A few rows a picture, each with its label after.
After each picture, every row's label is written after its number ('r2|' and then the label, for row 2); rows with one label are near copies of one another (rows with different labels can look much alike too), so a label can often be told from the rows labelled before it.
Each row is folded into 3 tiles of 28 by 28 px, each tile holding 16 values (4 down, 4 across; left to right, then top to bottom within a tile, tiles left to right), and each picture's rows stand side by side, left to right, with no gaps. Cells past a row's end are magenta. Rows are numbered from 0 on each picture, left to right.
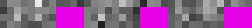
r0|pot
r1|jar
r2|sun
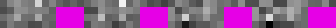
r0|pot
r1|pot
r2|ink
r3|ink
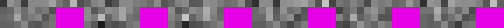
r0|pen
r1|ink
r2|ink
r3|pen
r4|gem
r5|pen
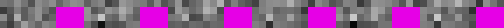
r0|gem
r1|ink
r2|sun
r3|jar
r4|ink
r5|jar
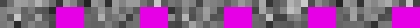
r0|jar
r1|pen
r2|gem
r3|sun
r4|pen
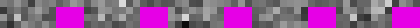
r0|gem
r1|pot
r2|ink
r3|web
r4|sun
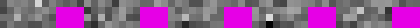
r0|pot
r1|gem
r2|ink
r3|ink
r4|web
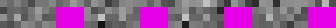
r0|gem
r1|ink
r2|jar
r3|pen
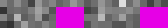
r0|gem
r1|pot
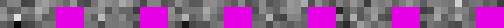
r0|ink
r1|jar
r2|ink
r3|sun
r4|gem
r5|pot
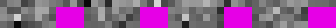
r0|ink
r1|pen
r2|jar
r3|web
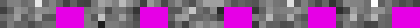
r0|pot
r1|jar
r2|web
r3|pot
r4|pot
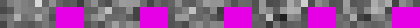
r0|pot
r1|web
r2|web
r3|sun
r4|sun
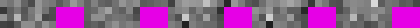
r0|gem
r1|web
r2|jar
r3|jar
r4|pot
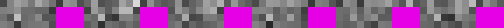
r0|jar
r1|sun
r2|sun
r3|jar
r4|pen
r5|sun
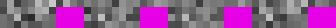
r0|sun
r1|gem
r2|gem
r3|sun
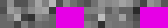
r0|sun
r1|jar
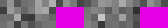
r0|sun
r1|jar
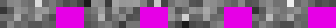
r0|pot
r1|pen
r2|ink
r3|pot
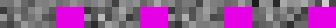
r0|gem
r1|gem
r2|gem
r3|pen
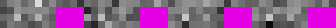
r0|pot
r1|gem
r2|jar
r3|ink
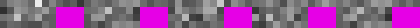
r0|pot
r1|web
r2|sun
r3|gem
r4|web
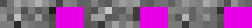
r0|jar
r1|web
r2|jar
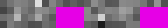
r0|pot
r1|ink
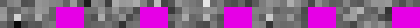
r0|ink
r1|pen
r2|pot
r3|jar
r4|web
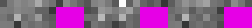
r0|jar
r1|pot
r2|jar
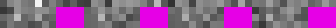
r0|pot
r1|pen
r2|pen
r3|gem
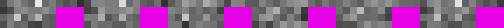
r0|pot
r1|pot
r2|jar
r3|web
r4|web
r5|pot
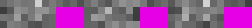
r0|pot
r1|web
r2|pot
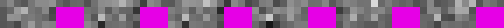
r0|web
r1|jar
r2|jar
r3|ink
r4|pot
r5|sun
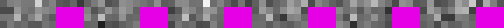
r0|pot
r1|ink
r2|pot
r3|sun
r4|jar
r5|sun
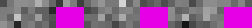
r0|jar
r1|pot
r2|ink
